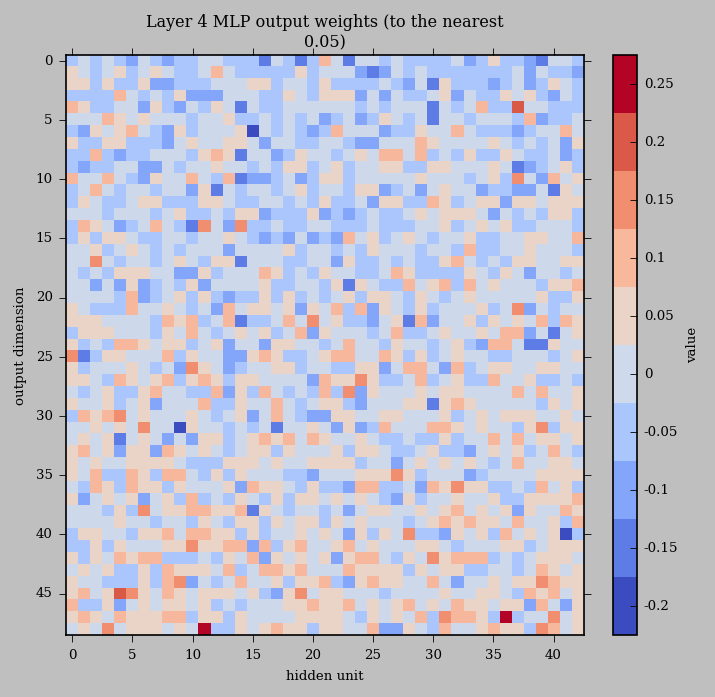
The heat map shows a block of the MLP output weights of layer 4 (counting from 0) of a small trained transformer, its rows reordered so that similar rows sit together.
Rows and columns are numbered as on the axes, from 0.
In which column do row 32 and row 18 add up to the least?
10
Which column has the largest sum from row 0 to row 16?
31
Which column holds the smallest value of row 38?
15
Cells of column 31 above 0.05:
5
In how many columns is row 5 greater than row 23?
12
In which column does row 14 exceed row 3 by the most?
11
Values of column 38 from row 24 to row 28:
-0.15 0 0 0.05 0
